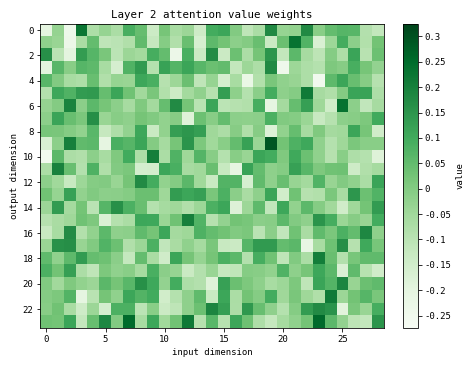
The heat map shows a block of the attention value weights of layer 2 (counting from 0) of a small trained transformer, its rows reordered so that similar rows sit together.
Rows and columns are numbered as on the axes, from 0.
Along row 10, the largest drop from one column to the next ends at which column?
10
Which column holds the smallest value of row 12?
17
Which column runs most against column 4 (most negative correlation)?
24
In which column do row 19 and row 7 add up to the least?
12
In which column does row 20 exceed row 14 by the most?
25
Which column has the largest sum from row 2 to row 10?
4
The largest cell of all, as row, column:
9, 19
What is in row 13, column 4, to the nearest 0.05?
0
